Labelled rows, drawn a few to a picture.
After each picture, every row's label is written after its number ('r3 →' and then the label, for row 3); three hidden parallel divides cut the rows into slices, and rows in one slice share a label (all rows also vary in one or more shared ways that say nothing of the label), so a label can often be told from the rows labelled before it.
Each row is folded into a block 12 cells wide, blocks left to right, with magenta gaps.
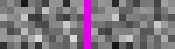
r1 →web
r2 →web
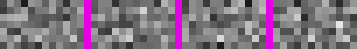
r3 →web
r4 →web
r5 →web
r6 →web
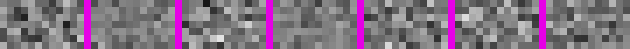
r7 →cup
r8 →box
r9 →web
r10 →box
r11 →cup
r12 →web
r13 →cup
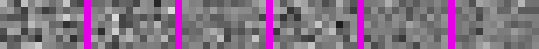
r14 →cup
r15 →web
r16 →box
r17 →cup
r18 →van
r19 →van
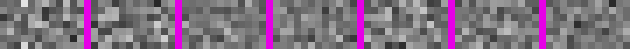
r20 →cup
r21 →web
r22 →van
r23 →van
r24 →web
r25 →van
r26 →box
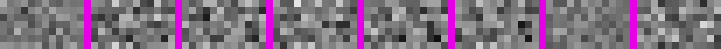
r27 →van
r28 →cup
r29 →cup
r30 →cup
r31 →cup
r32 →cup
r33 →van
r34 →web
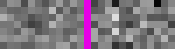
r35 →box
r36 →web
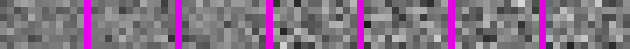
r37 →van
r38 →box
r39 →box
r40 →web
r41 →web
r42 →cup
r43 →web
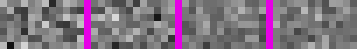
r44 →cup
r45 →web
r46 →box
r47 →van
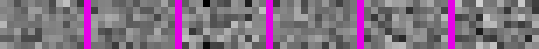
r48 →van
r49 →box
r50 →web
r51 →box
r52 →cup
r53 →cup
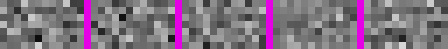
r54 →cup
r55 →web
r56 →web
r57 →van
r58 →cup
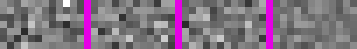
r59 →cup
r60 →web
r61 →web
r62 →box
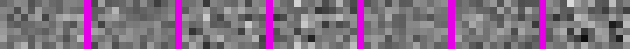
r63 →van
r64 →box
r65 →web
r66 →cup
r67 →box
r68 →box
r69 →cup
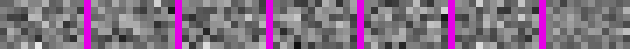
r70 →cup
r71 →cup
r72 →cup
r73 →web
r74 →web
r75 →cup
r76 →box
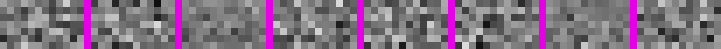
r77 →cup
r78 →web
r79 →van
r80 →cup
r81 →web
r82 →web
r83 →van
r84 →cup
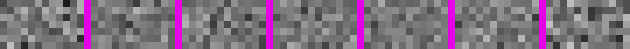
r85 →web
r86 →box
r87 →box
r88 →van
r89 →box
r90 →box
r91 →cup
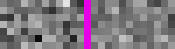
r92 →cup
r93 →box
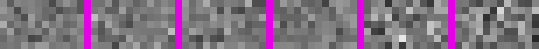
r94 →van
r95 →box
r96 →van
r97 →van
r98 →web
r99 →web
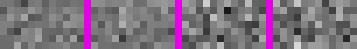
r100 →box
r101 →van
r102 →cup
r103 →cup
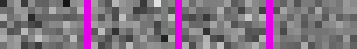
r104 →web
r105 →cup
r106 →cup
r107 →box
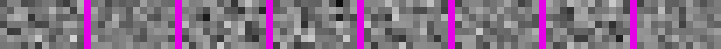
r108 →web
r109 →box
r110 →cup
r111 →web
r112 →cup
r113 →box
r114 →cup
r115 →box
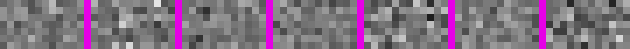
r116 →box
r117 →cup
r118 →van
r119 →box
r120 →web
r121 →box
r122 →web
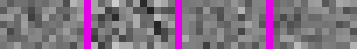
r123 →box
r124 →cup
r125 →box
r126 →van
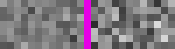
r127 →van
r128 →web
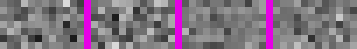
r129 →cup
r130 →cup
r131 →box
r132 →van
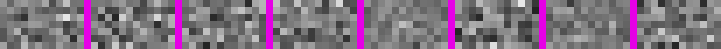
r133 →cup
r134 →cup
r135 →web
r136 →cup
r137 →van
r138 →cup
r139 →box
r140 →web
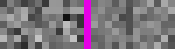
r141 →web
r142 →box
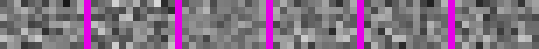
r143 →web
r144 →cup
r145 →box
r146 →web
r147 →web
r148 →web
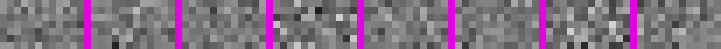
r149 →van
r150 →box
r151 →box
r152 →cup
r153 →box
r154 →van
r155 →web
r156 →box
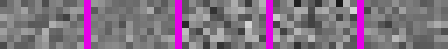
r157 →box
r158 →box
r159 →web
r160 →web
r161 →box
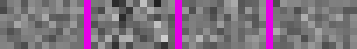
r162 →box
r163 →web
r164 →box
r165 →van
